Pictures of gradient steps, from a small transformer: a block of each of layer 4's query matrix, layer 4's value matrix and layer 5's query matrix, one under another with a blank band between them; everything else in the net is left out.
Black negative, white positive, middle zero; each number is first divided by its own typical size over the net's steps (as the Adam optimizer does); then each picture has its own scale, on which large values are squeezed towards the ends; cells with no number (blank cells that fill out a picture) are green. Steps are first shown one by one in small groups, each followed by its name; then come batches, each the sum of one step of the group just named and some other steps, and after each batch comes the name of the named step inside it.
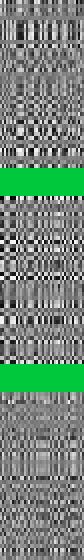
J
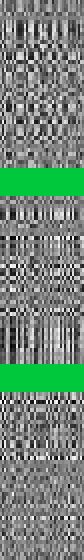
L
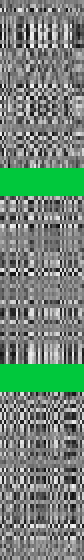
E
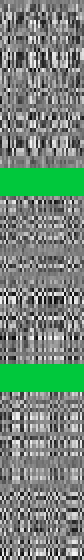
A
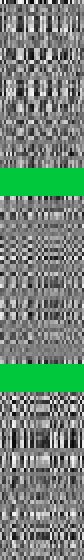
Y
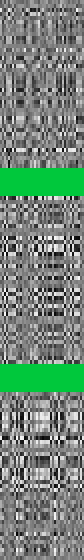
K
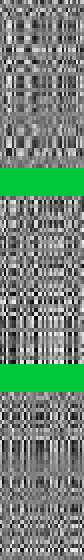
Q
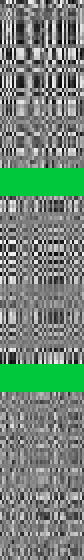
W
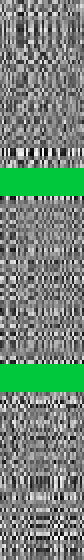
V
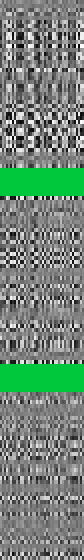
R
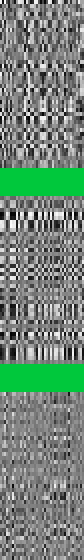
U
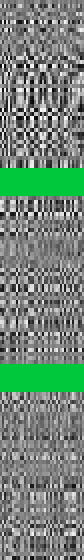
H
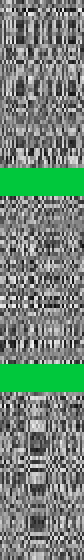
V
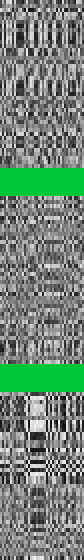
E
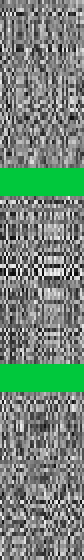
L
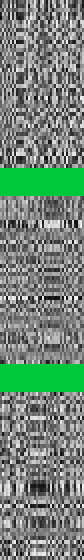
A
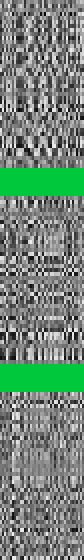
A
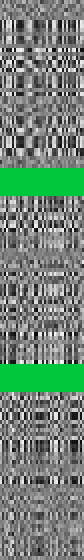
Q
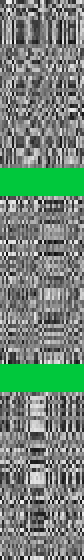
W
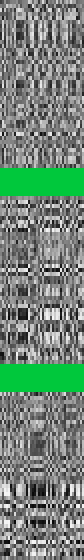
E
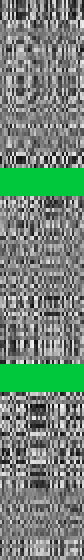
Q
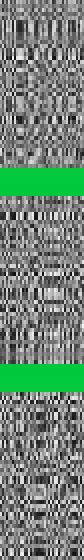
L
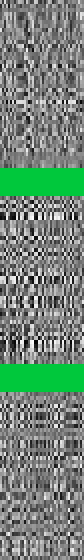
U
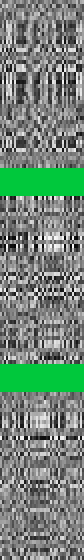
K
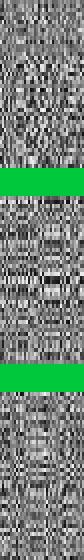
H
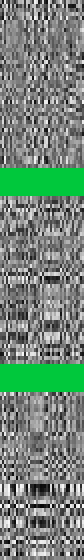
U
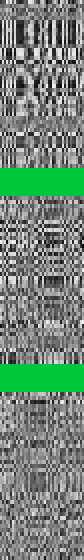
W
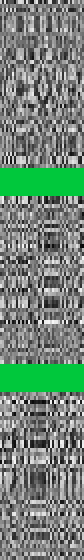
Y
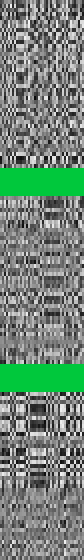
Q
